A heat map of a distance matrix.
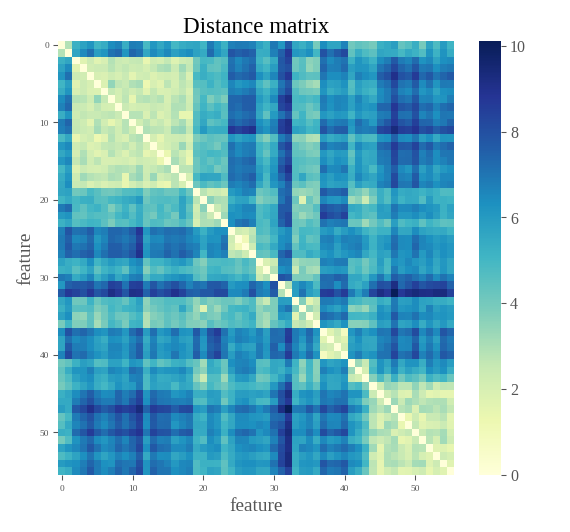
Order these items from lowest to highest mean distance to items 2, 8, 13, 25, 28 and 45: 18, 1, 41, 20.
18, 20, 41, 1
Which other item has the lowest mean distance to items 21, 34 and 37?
20
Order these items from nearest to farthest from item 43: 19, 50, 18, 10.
19, 50, 18, 10
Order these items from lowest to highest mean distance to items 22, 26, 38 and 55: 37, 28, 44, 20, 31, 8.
44, 20, 28, 37, 8, 31
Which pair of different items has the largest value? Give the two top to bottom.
32, 47
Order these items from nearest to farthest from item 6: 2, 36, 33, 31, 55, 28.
2, 36, 33, 28, 55, 31
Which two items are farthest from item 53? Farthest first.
32, 31
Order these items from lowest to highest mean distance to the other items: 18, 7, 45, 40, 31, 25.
18, 7, 45, 25, 40, 31
